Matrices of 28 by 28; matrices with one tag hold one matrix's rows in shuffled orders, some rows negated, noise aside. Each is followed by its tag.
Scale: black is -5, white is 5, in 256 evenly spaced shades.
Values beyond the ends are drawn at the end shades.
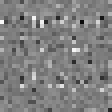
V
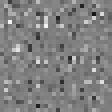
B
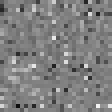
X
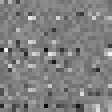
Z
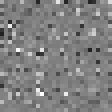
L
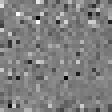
L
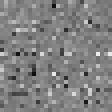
X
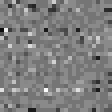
Z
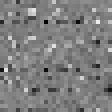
Z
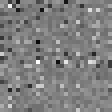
L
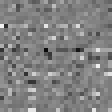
Z
